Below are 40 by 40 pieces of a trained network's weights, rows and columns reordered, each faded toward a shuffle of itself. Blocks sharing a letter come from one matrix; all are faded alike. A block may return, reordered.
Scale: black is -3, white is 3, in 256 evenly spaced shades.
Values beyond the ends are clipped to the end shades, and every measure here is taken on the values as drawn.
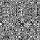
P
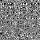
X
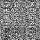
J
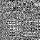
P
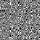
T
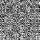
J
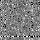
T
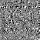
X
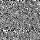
X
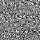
X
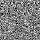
X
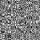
J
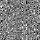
T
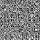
P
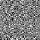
P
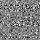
X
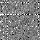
T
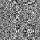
J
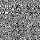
X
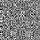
J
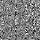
T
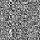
J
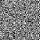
J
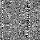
T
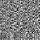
J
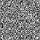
J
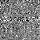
X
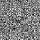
P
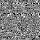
X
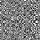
J
